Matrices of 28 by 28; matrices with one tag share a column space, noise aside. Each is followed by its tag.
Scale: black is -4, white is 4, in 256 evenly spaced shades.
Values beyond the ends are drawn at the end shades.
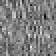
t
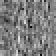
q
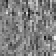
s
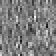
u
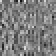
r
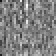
q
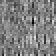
q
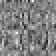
r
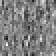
s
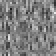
s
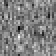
t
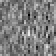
t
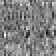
t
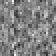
u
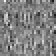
r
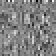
r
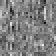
s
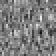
u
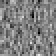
u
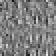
q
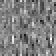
q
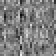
u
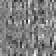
q
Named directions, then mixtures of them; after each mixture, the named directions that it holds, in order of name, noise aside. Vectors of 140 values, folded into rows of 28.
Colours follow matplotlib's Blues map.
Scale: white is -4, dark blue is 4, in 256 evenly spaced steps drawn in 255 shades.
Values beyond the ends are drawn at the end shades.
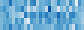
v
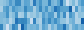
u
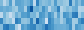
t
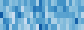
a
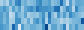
a, t, u.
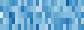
a, u.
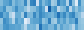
a, v.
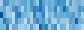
a.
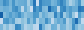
a, t.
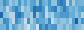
a.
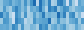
a, u, v.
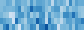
a, t.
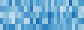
t, v.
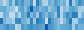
t.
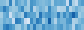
t, v.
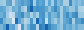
a, t.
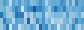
a, v.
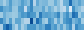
t, u, v.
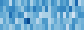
t, v.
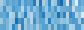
a, u, v.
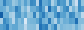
a, v.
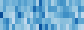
a.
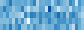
v.
